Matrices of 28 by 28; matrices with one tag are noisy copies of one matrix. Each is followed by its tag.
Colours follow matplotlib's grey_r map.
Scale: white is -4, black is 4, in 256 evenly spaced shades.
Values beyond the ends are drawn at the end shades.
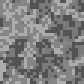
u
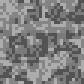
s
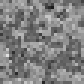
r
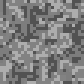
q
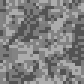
q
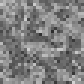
r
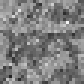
s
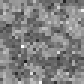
r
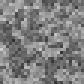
r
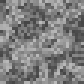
q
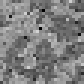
u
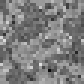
q
